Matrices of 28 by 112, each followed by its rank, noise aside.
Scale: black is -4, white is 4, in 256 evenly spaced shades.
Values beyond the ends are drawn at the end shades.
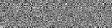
five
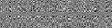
five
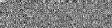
eight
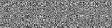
seven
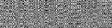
four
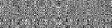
four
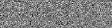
seven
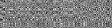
five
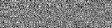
five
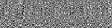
six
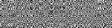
five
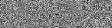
eight
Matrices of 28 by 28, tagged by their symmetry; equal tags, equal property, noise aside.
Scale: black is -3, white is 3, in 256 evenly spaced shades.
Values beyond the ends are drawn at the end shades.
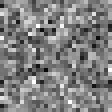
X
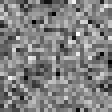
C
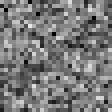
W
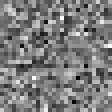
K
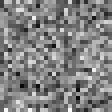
X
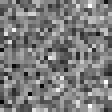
X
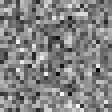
X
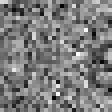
X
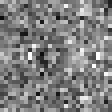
X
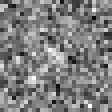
C
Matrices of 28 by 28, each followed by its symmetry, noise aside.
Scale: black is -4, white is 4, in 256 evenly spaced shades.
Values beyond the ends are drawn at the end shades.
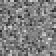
antisymmetric.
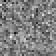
antisymmetric.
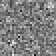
symmetric across the other diagonal.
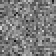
mirrored top to bottom.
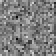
mirrored top to bottom.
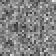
mirrored top to bottom.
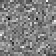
same after a half turn.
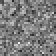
symmetric.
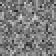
mirrored left to right.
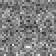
mirrored left to right.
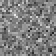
symmetric.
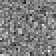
same after a half turn.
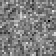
symmetric.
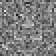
mirrored left to right.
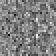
mirrored top to bottom.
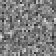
same after a half turn.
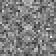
mirrored left to right.
